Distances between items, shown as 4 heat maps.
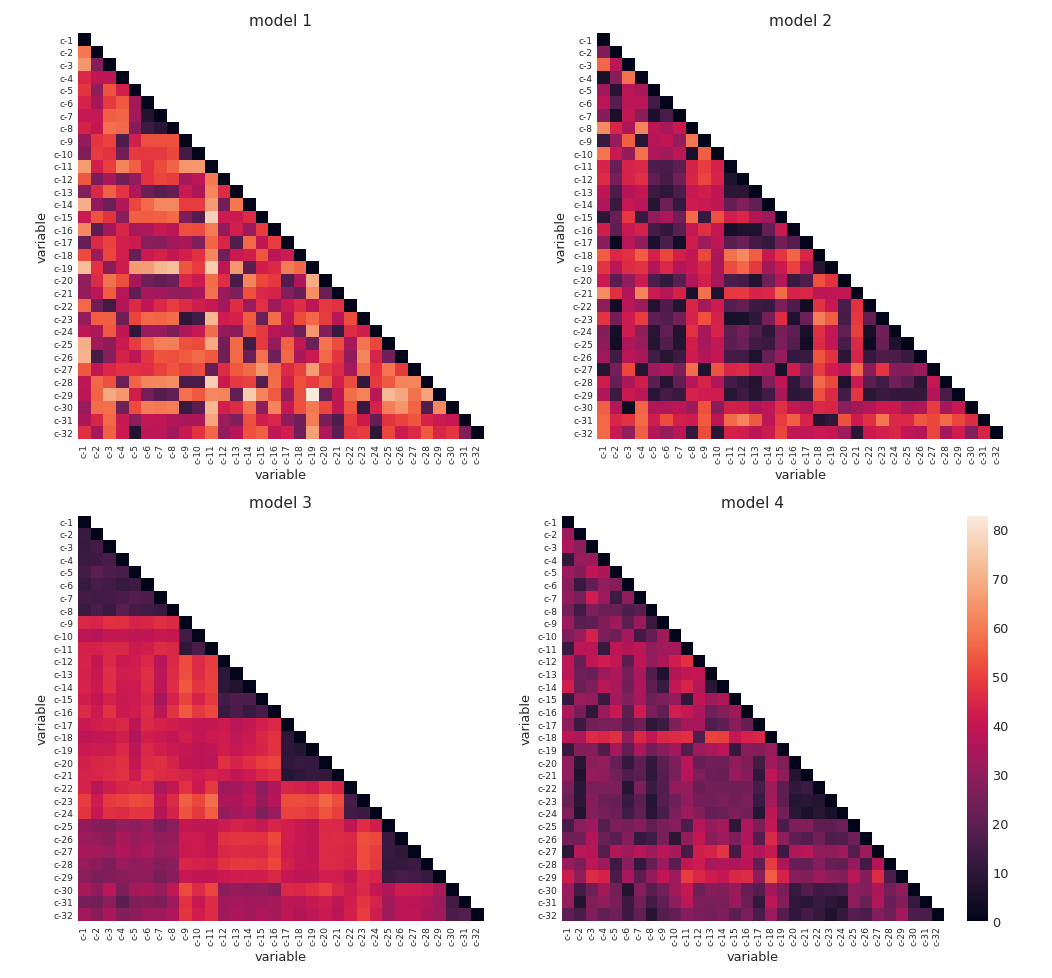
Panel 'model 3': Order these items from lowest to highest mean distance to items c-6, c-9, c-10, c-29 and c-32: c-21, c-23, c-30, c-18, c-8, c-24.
c-8, c-30, c-18, c-21, c-24, c-23
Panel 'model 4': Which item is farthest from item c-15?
c-29
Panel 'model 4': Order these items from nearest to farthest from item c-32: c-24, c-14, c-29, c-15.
c-24, c-15, c-14, c-29
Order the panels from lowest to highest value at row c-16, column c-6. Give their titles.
model 2, model 4, model 1, model 3
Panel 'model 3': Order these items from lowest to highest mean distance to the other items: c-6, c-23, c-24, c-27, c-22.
c-6, c-27, c-22, c-24, c-23
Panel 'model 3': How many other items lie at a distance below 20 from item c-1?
7
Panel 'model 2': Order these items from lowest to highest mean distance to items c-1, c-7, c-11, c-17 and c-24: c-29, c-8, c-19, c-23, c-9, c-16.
c-29, c-16, c-23, c-9, c-19, c-8
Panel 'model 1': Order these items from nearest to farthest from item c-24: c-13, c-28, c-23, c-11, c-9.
c-13, c-9, c-23, c-28, c-11
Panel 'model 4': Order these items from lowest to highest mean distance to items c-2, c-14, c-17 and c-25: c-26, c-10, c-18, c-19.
c-26, c-19, c-10, c-18
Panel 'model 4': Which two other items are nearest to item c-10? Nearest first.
c-26, c-7
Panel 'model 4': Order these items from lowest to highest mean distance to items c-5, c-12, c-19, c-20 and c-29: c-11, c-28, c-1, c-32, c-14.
c-32, c-28, c-1, c-14, c-11
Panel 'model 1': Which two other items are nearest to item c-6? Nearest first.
c-7, c-8
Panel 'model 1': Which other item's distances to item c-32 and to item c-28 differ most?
c-5
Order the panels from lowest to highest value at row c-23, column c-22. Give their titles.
model 4, model 3, model 2, model 1
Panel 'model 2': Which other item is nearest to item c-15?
c-27
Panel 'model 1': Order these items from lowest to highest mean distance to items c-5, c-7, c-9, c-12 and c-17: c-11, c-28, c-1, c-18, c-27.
c-18, c-1, c-28, c-27, c-11
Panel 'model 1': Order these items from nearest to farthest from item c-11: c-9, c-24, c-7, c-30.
c-7, c-24, c-9, c-30
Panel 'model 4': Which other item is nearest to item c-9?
c-13
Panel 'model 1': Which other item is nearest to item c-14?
c-25
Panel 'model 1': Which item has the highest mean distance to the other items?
c-11
